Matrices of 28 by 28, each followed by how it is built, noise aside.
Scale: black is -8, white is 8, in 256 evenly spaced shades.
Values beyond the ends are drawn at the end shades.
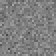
noise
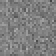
blocks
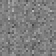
uneven columns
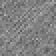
Hankel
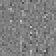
uneven columns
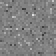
sparse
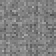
blocks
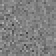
lower triangular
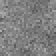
smooth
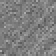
Hankel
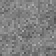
smooth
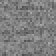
blocks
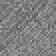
Hankel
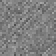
Hankel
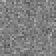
noise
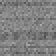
blocks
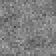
smooth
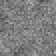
smooth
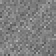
Hankel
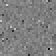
sparse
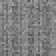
blocks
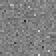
sparse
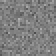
noise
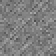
Hankel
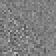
lower triangular
